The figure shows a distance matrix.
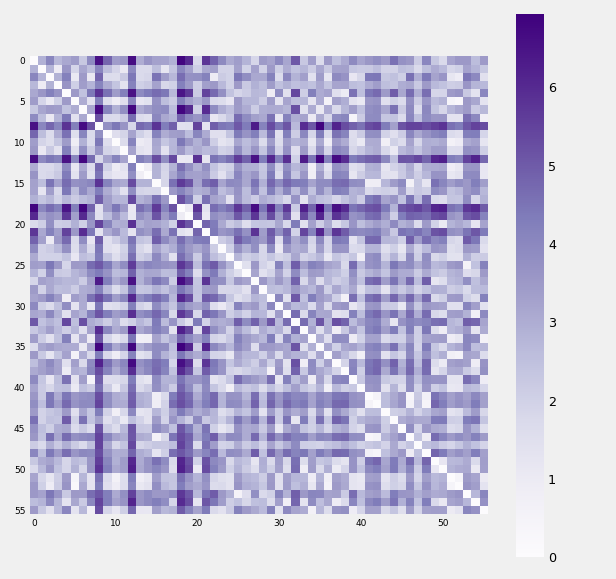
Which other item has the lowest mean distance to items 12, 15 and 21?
19
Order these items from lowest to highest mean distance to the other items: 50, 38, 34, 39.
34, 39, 50, 38
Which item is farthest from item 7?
8
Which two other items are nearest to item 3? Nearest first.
1, 11
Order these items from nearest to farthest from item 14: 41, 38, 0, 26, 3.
3, 41, 26, 0, 38
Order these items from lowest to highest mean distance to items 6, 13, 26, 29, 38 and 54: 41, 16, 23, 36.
36, 23, 16, 41
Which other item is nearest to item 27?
49
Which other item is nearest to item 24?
40
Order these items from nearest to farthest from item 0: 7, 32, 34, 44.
34, 7, 44, 32
